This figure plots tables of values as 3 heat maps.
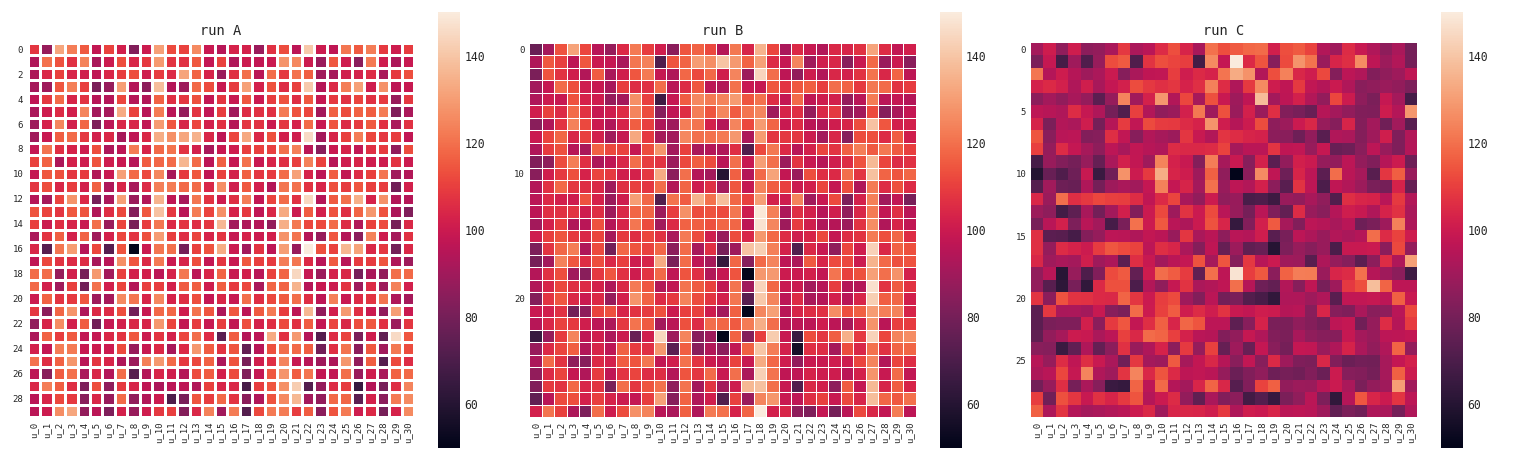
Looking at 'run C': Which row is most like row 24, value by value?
13
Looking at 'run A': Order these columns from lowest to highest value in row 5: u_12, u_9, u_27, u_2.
u_12, u_9, u_2, u_27
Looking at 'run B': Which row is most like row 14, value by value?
13
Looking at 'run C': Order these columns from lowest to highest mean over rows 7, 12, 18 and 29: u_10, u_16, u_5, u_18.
u_5, u_18, u_10, u_16
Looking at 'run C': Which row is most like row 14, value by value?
27
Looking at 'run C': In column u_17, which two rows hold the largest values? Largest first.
2, 0
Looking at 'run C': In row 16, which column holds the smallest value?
u_19
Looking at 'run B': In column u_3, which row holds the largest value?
0
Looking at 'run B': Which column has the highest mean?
u_18
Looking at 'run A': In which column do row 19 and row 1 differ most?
u_4
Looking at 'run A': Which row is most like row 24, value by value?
26
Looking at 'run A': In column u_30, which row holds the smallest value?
13
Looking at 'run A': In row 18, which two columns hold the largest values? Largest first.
u_21, u_5
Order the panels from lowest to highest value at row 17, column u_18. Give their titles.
run C, run A, run B
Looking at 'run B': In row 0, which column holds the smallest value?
u_0
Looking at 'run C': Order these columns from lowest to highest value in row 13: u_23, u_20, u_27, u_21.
u_20, u_23, u_27, u_21
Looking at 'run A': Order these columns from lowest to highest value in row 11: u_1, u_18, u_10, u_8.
u_8, u_18, u_1, u_10
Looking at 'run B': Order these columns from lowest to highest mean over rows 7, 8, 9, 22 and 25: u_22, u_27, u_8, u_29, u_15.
u_22, u_15, u_29, u_8, u_27
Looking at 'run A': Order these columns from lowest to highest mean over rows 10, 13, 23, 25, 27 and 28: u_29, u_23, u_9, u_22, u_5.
u_23, u_22, u_5, u_9, u_29
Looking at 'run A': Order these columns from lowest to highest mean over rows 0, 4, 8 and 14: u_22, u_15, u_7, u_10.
u_7, u_15, u_22, u_10
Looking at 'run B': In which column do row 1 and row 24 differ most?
u_21
